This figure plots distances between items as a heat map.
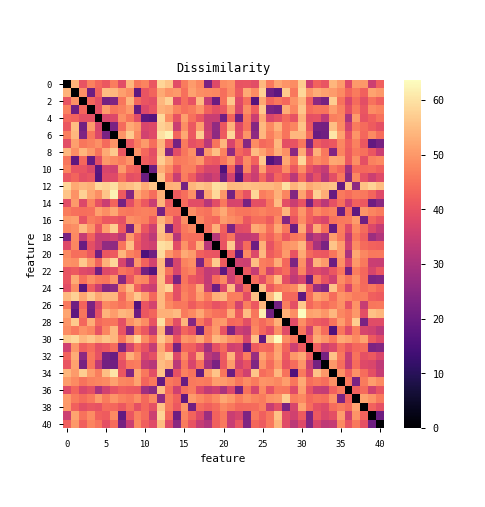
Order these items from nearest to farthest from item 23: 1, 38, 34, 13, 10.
34, 13, 38, 10, 1
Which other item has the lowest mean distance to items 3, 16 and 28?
38
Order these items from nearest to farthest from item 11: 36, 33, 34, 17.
36, 33, 17, 34
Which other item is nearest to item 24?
2
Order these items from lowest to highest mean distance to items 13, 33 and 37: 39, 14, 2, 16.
14, 2, 39, 16
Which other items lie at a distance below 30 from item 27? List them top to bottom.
1, 3, 9, 26
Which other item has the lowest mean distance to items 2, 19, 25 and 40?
33
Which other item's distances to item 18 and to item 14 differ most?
0
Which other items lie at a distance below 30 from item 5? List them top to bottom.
2, 6, 19, 24, 32, 33
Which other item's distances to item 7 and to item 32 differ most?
6
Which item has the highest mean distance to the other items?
12
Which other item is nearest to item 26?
9
